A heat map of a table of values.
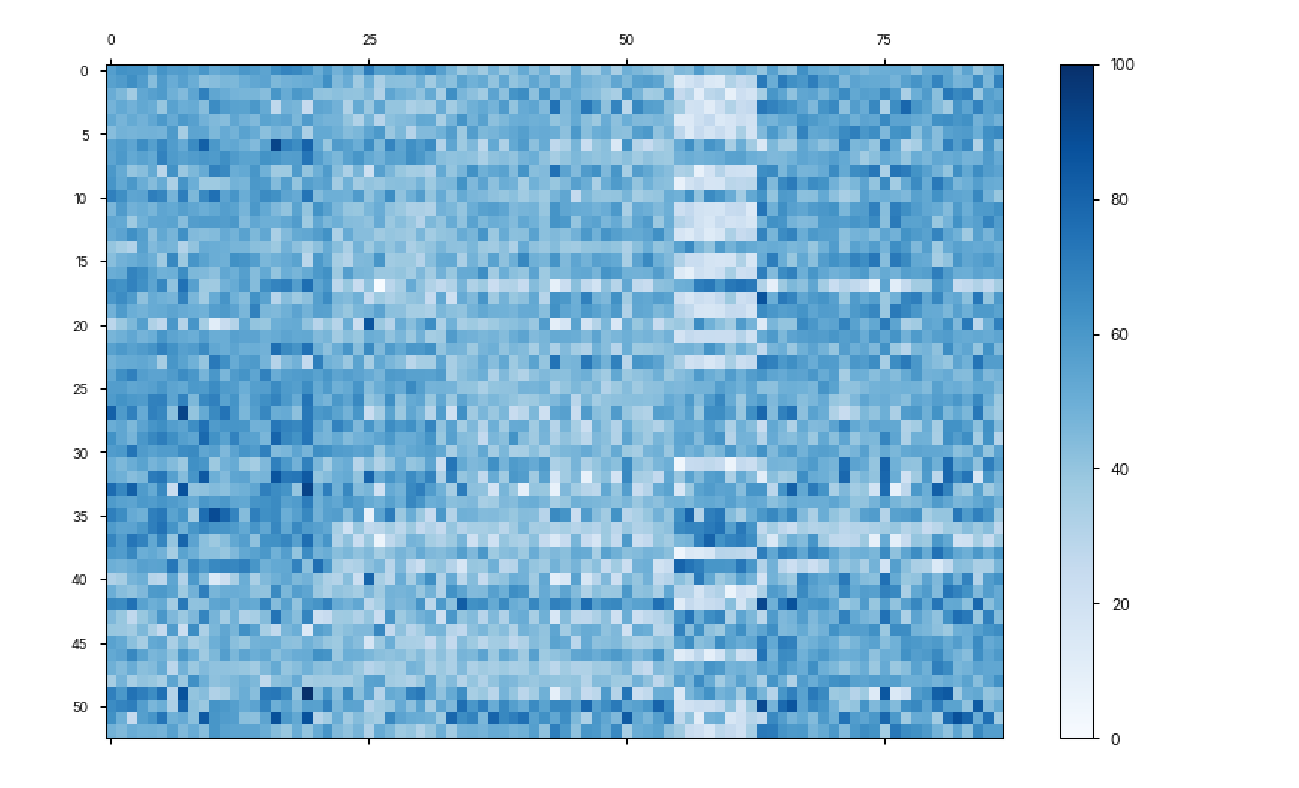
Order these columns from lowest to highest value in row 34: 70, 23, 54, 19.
54, 70, 23, 19
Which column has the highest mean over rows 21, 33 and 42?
66
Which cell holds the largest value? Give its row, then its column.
49, 19
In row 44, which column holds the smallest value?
19
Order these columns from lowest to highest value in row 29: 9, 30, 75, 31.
30, 31, 75, 9
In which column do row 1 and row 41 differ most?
63
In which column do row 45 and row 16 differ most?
56
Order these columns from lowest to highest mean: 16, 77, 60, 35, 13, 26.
60, 26, 35, 77, 13, 16
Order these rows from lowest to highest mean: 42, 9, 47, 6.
47, 9, 6, 42
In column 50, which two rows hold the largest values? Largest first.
51, 49
